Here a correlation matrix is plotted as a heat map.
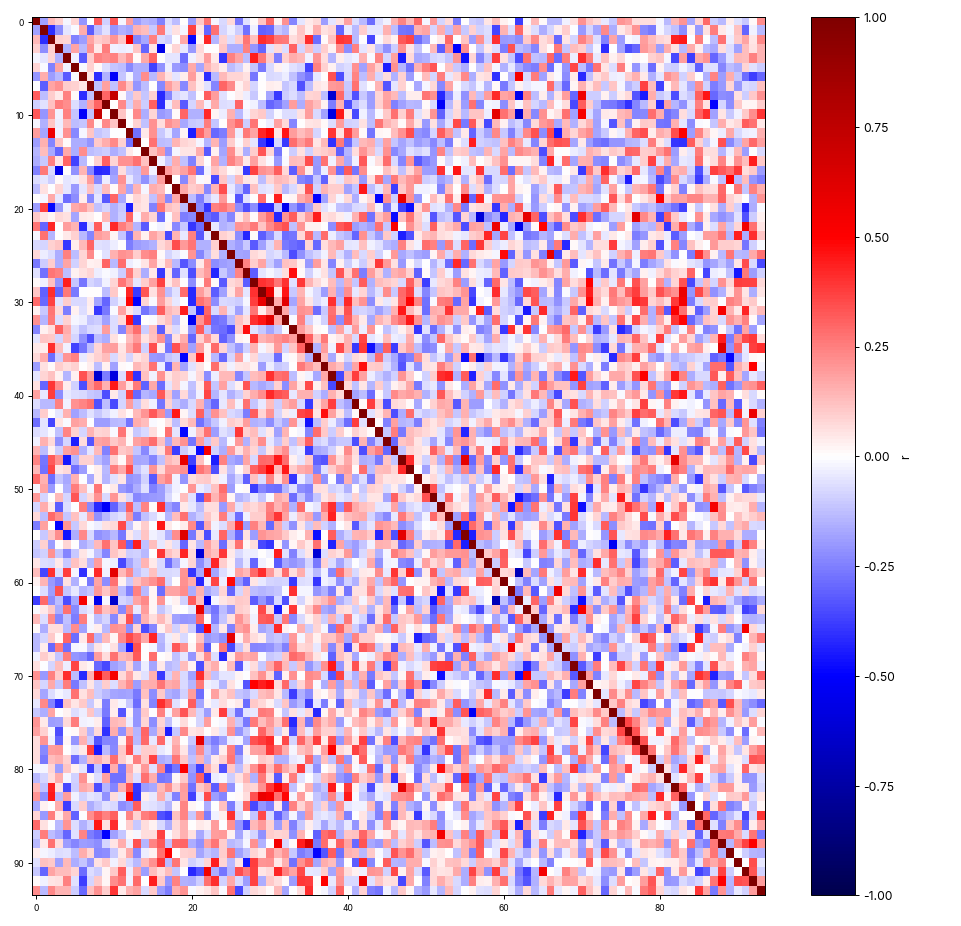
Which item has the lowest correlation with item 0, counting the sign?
62
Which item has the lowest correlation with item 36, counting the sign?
57
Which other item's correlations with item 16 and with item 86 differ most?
8
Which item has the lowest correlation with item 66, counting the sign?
49
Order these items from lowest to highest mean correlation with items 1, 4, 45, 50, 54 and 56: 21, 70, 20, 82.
82, 21, 70, 20
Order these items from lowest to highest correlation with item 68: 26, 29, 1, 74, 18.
74, 18, 29, 1, 26
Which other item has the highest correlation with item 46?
22
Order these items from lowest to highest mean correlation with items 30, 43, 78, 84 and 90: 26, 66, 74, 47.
26, 66, 47, 74
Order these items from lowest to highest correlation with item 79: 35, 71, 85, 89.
89, 71, 35, 85
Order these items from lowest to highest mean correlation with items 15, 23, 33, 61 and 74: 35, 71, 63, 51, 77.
77, 51, 71, 63, 35
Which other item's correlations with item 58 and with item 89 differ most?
17
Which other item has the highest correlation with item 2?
12
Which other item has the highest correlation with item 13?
56
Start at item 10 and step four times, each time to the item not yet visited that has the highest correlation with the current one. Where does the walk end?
21
